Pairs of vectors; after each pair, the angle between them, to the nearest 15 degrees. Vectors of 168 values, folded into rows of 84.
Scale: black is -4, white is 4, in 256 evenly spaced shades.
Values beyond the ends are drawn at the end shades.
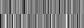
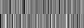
15 degrees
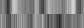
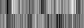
30 degrees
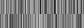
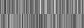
165 degrees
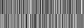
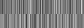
15 degrees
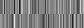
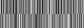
105 degrees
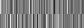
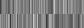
150 degrees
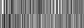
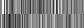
30 degrees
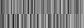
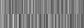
165 degrees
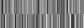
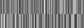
120 degrees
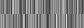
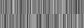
60 degrees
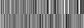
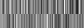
60 degrees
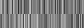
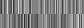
165 degrees
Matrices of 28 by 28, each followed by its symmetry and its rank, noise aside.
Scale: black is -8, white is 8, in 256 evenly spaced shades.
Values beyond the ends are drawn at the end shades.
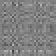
no symmetry, rank three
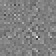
symmetric, rank four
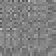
symmetric, rank three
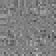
antisymmetric, rank six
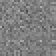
no symmetry, rank six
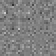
antisymmetric, rank six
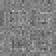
no symmetry, rank four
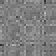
symmetric, rank four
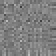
antisymmetric, rank four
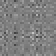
no symmetry, rank three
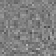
antisymmetric, rank six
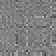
antisymmetric, rank four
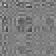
symmetric, rank three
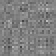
antisymmetric, rank four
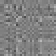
symmetric, rank three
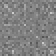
symmetric, rank four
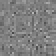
antisymmetric, rank six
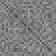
symmetric, rank four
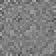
symmetric, rank six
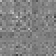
symmetric, rank three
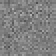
no symmetry, rank six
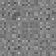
symmetric, rank four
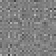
no symmetry, rank four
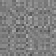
antisymmetric, rank four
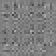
symmetric, rank three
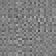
symmetric, rank three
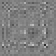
symmetric, rank three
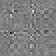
antisymmetric, rank four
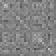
symmetric, rank four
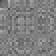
symmetric, rank three
